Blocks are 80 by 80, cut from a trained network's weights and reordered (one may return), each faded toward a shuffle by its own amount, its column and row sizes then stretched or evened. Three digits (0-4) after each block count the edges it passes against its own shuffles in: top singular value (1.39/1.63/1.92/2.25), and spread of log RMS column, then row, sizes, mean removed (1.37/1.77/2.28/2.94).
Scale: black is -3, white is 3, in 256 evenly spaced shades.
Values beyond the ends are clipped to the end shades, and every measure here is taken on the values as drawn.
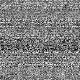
2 1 4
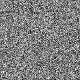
0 1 0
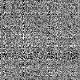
1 4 3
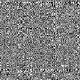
3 3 3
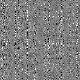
3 4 1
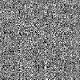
2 3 2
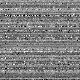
4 0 4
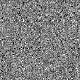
2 1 1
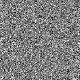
2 3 0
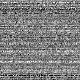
4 1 4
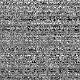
3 3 4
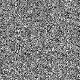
1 2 1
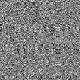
4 1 2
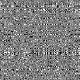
4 1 4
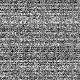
4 3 2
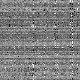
4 3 1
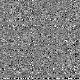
2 2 3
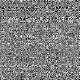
1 4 4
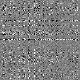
1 4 4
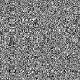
3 3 2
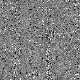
0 3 0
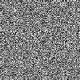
3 0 2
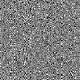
3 3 0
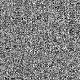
1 0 2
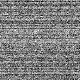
4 2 1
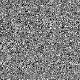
1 1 3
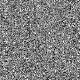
0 2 1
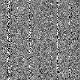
0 4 0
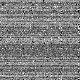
4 2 1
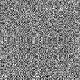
4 0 1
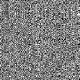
3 3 2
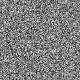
1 1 1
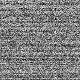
3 1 0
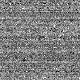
2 0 2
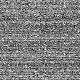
3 0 0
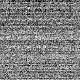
4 2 2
